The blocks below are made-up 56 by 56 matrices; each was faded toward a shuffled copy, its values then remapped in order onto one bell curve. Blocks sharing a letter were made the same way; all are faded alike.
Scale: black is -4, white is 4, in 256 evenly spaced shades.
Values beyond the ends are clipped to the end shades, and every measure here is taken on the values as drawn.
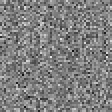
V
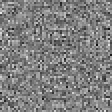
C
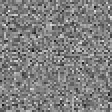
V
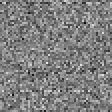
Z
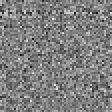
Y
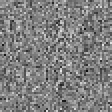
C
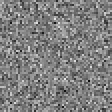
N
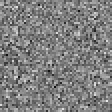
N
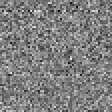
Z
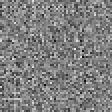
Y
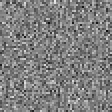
N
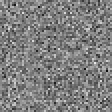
N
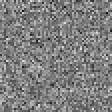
V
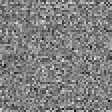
Y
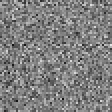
Z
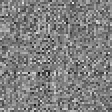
Y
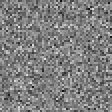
N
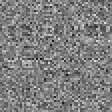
V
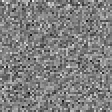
Z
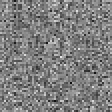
C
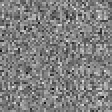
V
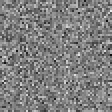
N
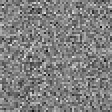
C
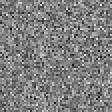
Z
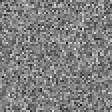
Z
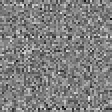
Y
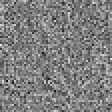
N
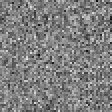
C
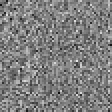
V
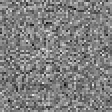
V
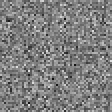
N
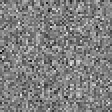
V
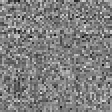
Y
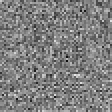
N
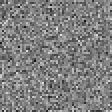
N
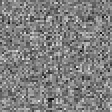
V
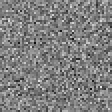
Z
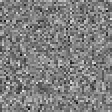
C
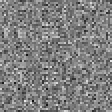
V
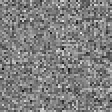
C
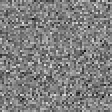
Z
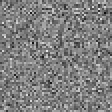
V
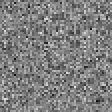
V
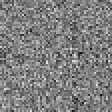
V
